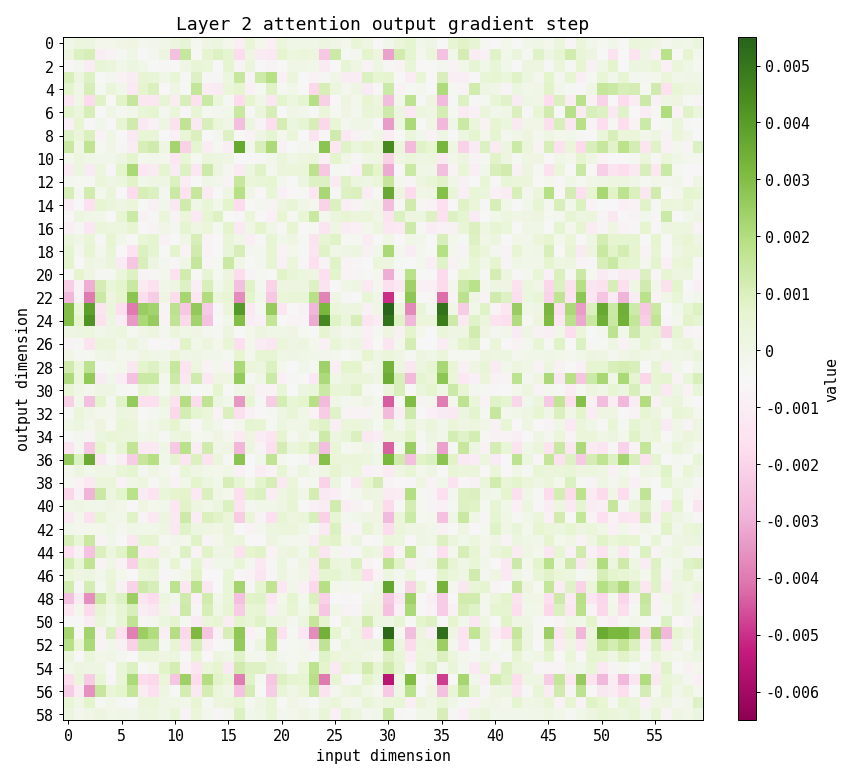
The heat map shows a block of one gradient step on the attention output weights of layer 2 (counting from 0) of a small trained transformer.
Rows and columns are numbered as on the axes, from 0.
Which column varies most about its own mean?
30
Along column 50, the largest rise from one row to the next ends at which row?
23
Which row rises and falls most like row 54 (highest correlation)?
50
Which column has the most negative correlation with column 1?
3
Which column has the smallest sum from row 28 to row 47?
16
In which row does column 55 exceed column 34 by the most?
51
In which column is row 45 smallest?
6
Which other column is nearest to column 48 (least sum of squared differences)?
32
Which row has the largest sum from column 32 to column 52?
24
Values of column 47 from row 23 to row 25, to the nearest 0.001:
0.002 0.002 -0.002
